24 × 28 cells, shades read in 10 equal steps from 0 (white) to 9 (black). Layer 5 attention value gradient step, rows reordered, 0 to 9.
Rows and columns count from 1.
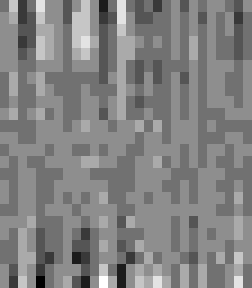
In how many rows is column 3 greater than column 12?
7
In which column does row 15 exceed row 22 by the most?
27
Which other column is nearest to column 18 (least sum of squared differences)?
16
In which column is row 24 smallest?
12
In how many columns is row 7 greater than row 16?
13
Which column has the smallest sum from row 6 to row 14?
14
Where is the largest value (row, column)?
24, 5
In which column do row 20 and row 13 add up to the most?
10
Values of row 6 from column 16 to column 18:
6 5 6
